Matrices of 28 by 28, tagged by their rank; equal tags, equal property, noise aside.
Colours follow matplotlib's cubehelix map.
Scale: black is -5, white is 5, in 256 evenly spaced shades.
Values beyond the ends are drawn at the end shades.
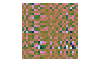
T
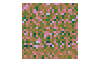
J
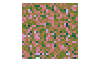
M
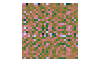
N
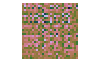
T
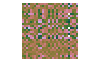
T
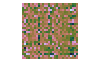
N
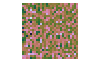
M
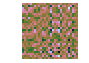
T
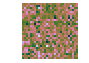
M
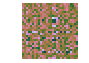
J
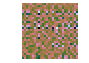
T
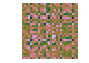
T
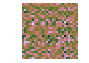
M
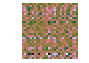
N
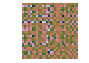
N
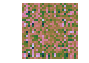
N
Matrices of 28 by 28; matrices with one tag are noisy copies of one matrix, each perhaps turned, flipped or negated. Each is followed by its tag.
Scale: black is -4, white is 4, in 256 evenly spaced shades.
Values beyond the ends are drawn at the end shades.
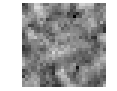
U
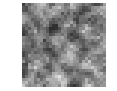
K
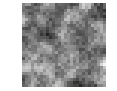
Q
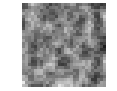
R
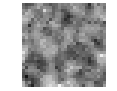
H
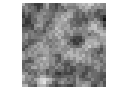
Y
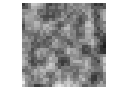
R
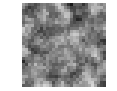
U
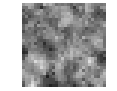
H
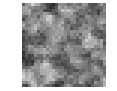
H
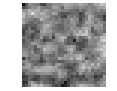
R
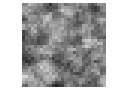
H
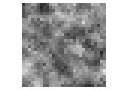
Y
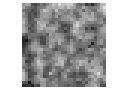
R
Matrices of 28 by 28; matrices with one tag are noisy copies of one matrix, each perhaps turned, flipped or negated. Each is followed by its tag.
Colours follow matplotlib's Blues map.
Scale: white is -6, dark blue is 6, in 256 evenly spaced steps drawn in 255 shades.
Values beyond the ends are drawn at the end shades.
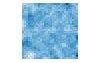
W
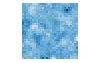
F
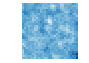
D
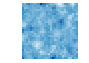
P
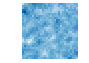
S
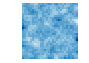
P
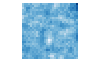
D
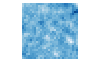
S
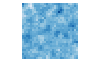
S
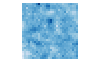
D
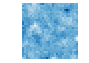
F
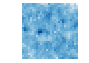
D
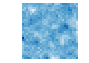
F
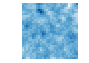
S
